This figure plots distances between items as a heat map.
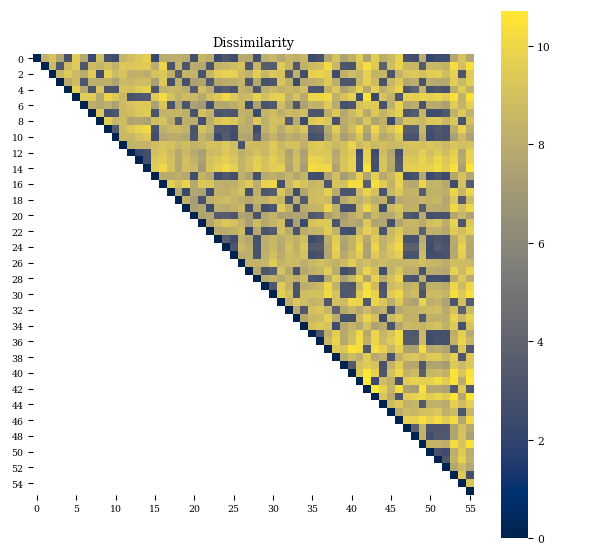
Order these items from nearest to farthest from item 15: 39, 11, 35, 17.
35, 39, 17, 11
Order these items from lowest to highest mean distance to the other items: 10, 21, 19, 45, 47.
10, 47, 19, 21, 45
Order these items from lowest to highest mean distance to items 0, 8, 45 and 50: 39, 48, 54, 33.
48, 54, 39, 33
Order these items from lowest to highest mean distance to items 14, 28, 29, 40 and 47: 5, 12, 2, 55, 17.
17, 12, 5, 2, 55
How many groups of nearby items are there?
6
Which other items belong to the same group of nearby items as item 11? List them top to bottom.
26
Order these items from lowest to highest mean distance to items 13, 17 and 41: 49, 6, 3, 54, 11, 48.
3, 6, 49, 54, 11, 48
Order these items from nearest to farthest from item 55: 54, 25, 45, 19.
25, 45, 54, 19
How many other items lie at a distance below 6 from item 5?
6
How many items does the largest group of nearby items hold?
18
